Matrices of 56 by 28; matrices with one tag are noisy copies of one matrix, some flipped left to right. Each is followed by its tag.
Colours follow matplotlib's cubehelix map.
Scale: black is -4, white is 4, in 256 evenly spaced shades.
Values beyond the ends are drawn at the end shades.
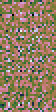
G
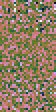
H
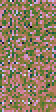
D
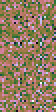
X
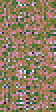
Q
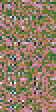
X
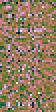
G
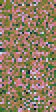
Q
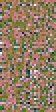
Q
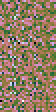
X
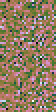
X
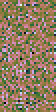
Q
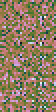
X
